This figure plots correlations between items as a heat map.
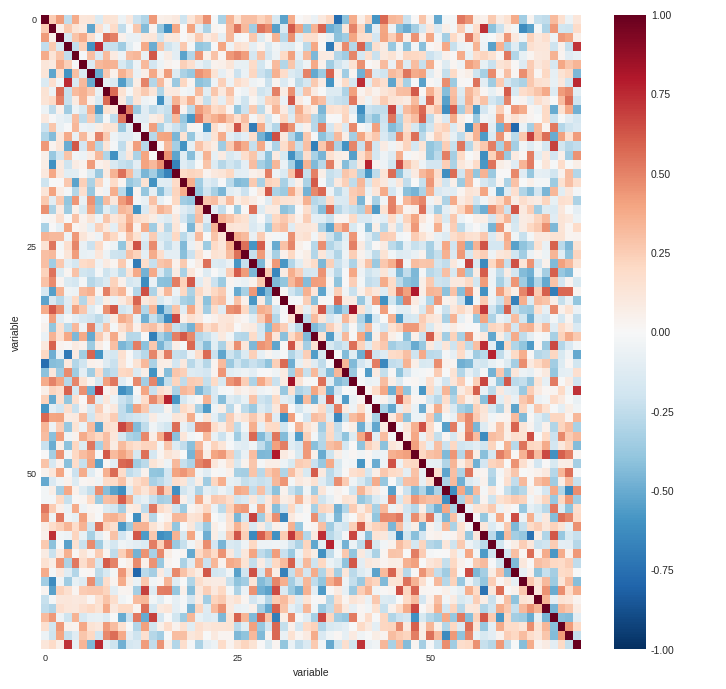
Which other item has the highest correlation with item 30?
48
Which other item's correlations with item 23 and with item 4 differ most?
14
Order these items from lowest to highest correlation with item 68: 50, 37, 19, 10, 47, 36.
36, 37, 19, 47, 10, 50
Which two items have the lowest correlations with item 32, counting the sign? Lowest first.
15, 38
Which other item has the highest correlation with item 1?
57
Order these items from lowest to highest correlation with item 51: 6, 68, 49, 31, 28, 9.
28, 49, 6, 9, 68, 31
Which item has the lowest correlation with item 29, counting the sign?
13
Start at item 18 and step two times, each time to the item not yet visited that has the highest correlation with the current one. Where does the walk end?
50
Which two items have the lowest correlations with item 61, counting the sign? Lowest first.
12, 31
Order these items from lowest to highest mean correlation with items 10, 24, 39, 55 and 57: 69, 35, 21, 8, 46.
46, 69, 21, 8, 35
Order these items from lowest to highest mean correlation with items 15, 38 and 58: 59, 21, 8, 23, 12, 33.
33, 8, 12, 23, 59, 21
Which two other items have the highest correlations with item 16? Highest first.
42, 46
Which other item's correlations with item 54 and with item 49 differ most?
10
